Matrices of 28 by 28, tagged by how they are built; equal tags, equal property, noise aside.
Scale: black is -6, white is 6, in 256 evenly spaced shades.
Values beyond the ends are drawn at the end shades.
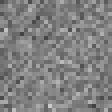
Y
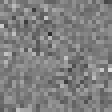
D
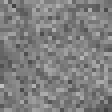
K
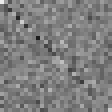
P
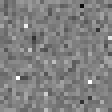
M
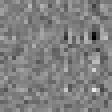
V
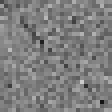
P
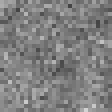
K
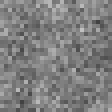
K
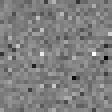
M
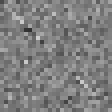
P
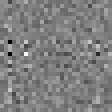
V
